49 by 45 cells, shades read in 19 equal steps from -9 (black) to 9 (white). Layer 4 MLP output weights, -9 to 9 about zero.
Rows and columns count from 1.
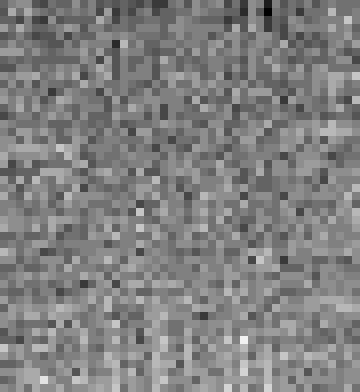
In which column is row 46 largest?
31
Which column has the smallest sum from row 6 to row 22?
20
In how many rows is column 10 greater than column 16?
22
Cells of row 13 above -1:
25
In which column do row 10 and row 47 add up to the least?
39
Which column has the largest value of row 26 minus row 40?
26
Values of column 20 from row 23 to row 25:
4 0 3
